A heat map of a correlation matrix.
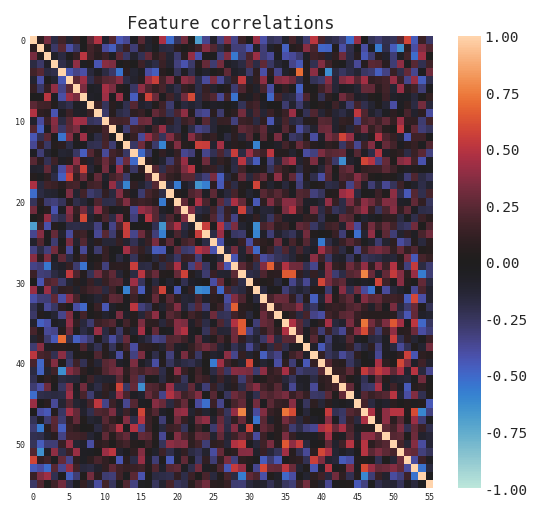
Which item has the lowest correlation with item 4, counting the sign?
41
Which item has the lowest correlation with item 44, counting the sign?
0
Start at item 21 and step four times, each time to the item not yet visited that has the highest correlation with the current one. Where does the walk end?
50
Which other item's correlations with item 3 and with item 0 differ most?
9
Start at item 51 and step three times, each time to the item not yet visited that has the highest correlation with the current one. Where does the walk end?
48
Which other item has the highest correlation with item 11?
51
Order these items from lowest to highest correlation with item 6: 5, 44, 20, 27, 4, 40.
4, 20, 44, 27, 40, 5
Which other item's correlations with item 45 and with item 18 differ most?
20
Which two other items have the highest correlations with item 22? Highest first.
7, 16
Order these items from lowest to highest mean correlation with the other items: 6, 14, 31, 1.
1, 31, 14, 6
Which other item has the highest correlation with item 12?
43
